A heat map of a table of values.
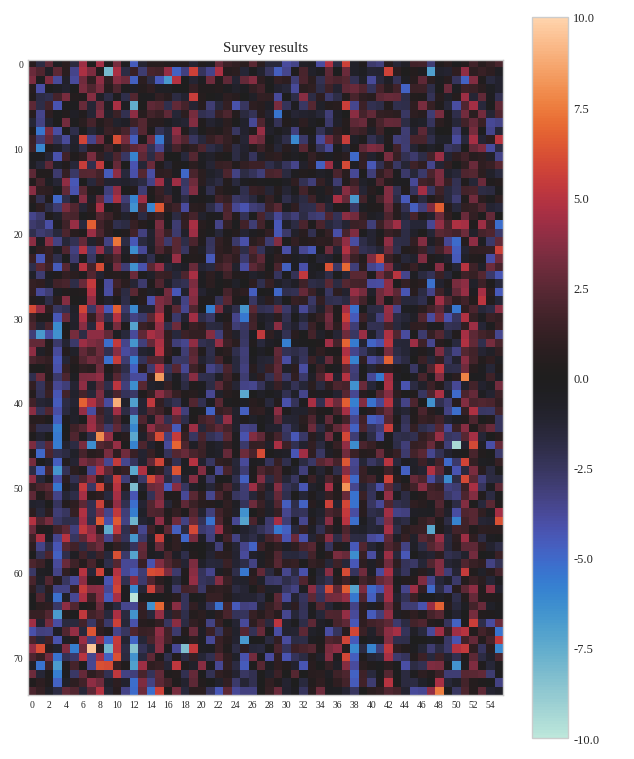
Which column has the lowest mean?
12
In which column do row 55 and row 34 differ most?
29
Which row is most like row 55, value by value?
1
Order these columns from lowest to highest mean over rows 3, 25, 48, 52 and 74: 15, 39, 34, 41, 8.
34, 41, 39, 15, 8
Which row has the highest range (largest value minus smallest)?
69
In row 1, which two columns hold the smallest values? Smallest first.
9, 47
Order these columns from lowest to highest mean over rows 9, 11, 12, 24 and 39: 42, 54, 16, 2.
16, 54, 2, 42
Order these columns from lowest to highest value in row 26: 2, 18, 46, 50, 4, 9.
9, 18, 2, 46, 4, 50
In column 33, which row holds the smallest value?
22
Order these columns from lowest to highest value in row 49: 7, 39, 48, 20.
48, 20, 39, 7
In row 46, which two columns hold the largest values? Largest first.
27, 32
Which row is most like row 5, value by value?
31
